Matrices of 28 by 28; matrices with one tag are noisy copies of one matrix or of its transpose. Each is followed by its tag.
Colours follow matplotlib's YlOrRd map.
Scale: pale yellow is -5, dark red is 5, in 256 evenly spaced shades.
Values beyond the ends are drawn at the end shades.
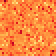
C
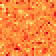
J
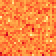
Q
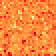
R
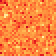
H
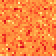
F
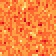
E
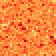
E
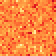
Q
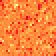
H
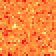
R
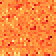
F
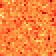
C
